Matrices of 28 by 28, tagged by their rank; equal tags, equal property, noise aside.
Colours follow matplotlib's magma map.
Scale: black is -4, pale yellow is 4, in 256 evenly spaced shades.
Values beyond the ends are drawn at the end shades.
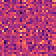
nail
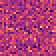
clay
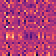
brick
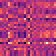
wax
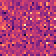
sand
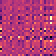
wax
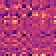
brick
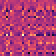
wax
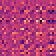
brick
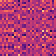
brick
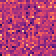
nail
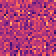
nail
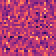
nail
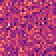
clay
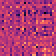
brick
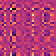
wax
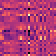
wax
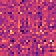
nail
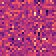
nail
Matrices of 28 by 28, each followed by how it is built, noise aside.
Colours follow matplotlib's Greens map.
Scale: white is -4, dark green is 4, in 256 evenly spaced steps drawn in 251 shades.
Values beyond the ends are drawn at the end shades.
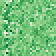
uneven columns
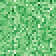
uneven columns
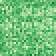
blocks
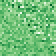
upper triangular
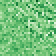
upper triangular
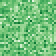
blocks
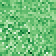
lower triangular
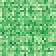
blocks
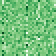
uneven columns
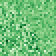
lower triangular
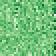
uneven columns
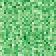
blocks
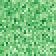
repeating columns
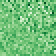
upper triangular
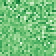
upper triangular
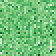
uneven columns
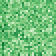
blocks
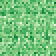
repeating columns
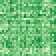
blocks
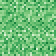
repeating columns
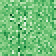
uneven columns
